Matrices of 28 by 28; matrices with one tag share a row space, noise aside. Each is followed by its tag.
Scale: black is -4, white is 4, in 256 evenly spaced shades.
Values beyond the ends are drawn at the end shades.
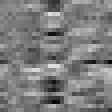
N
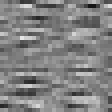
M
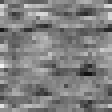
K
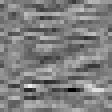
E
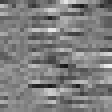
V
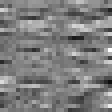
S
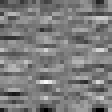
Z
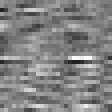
M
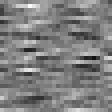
M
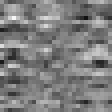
Z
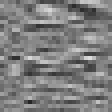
E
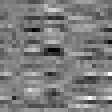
N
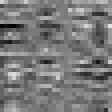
Z
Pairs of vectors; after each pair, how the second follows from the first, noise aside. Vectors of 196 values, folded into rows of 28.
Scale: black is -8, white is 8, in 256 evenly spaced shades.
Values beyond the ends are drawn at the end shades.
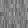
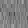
negated, partly zeroed.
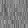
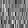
negated, scaled up.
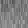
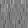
negated, partly zeroed.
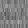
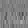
reversed, partly zeroed.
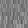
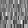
negated, scaled up.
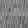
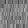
wrapped around, negated.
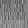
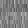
wrapped around, negated.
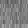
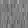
reversed, partly zeroed.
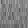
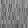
copied.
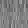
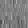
reversed, partly zeroed.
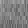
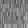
reversed.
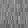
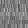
wrapped around, negated.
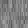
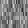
negated, scaled up.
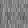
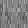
copied.
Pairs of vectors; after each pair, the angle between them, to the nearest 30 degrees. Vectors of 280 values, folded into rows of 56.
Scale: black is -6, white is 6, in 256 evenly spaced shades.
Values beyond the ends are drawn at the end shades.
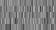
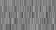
30 degrees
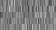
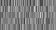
60 degrees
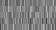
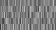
30 degrees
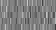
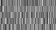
120 degrees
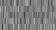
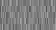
120 degrees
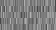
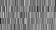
30 degrees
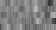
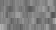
120 degrees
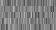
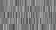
120 degrees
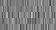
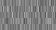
120 degrees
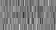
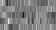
60 degrees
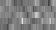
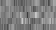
30 degrees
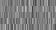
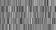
120 degrees
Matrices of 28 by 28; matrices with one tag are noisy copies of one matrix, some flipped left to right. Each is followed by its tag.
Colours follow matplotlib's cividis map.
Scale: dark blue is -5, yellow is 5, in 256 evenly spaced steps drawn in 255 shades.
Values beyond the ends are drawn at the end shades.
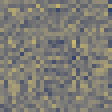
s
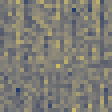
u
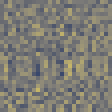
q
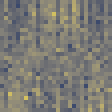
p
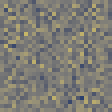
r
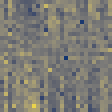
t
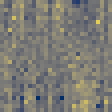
t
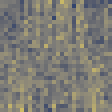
p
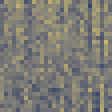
u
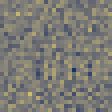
q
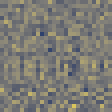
q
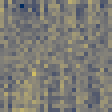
t
